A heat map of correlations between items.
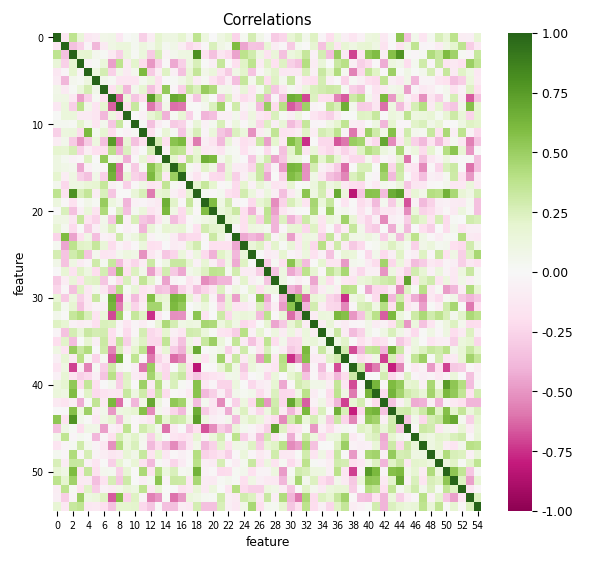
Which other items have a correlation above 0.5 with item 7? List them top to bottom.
12, 15, 16, 30, 31, 42
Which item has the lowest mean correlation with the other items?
38
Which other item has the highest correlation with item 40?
50
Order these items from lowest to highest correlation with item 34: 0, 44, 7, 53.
7, 0, 44, 53
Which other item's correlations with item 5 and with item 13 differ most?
51
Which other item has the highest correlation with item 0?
44
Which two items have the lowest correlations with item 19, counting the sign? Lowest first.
45, 28
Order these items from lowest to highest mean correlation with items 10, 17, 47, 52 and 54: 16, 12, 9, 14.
12, 16, 14, 9
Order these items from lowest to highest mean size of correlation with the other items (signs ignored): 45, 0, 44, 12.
0, 45, 44, 12
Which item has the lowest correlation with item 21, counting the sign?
42
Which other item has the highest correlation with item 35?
20
